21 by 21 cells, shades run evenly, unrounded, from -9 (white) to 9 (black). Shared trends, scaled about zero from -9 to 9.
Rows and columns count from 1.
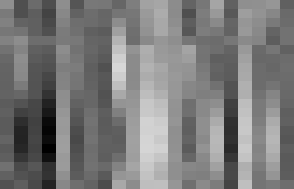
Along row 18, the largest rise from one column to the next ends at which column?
17
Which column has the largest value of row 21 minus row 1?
1
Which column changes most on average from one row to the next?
9
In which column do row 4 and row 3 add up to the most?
4
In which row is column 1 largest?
21
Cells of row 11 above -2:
17
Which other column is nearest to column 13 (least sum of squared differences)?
5
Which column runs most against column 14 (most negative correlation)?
19
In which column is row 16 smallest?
11
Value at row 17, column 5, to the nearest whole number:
-2
